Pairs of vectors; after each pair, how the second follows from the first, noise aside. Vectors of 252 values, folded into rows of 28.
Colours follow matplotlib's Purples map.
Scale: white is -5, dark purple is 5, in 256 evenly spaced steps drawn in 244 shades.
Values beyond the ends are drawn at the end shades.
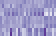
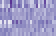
reversed.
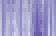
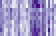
wrapped around, scaled up.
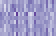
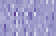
negated, partly zeroed.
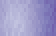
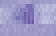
wrapped around, partly zeroed.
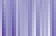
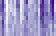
reversed, scaled up.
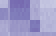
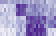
reversed, scaled up.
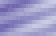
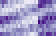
wrapped around, scaled up.
